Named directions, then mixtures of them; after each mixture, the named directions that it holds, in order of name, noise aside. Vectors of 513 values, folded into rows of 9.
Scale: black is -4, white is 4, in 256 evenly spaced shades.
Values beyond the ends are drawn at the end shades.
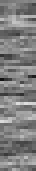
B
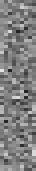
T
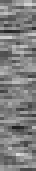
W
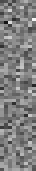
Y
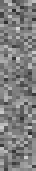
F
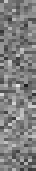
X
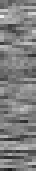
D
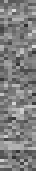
D, X.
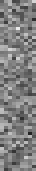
F.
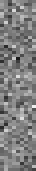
F, X.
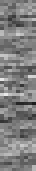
B.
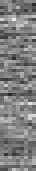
B, F, W.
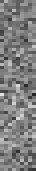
X.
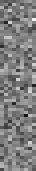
Y.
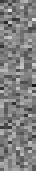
Y.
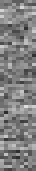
D, T, X.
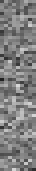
B, X, Y.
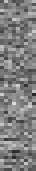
D, F, X.
